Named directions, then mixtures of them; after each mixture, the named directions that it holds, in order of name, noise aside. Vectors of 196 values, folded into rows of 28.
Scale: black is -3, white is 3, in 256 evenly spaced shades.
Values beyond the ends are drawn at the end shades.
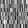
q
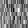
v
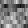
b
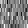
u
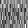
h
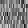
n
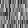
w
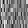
q, u.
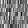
u, w.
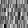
u, v, w.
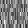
q.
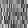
n, u.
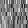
n, q, v.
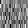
h, w.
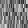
n, v, w.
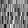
u, v, w.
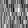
v.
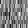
h, w.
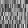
n.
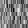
v.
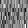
h.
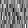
h, v.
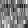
b, q, v.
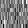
q.
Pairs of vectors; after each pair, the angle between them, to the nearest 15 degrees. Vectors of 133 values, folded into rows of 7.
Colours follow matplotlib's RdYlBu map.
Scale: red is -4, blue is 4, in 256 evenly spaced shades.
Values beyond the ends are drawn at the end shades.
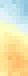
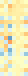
105 degrees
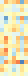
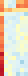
90 degrees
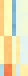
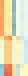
15 degrees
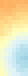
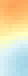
15 degrees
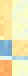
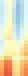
75 degrees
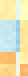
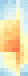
135 degrees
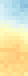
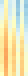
45 degrees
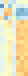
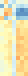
15 degrees
